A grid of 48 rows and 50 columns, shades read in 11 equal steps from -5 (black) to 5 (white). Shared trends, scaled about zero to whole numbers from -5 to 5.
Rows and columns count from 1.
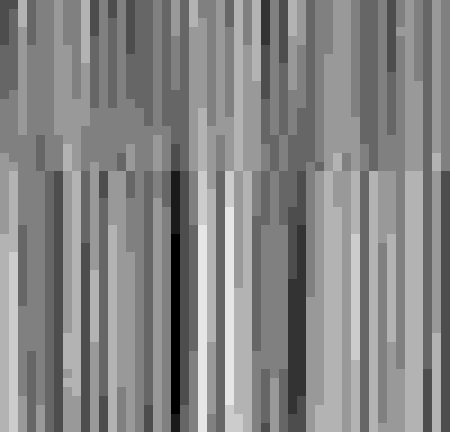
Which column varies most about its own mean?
20
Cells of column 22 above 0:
19
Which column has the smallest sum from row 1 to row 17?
30
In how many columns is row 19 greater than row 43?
18
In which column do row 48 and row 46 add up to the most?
23
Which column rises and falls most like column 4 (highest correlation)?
48
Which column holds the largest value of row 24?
26
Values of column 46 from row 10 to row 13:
1 1 1 1
